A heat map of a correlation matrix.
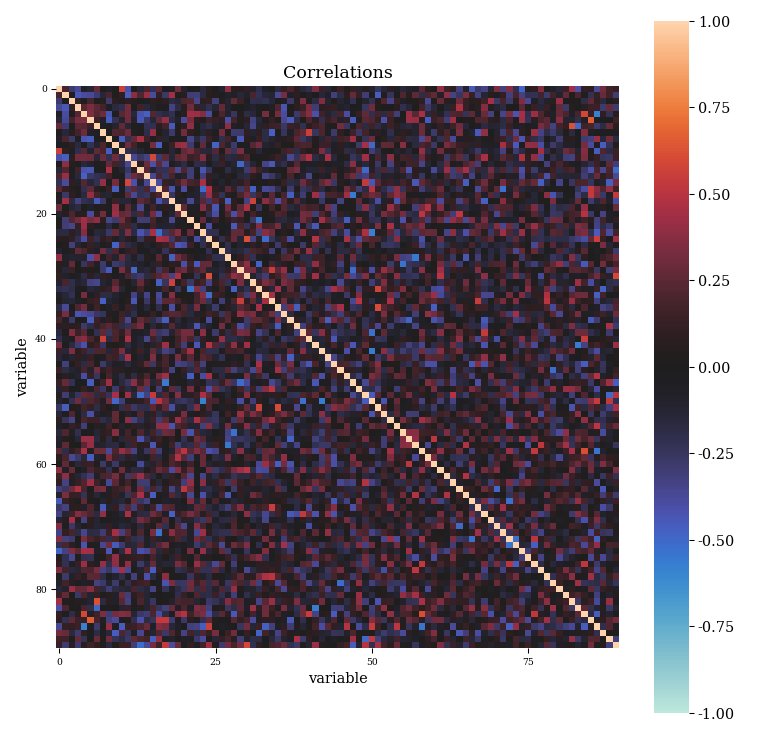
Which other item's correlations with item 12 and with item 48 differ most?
34
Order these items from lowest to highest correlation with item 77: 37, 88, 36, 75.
75, 36, 88, 37
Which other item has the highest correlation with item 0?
10
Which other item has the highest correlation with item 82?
6
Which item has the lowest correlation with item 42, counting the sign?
50
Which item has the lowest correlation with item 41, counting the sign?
83
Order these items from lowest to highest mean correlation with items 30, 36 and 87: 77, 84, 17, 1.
77, 84, 17, 1
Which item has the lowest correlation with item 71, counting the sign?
16
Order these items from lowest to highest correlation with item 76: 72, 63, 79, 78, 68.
79, 78, 63, 68, 72
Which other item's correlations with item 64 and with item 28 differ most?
20
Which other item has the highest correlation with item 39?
68
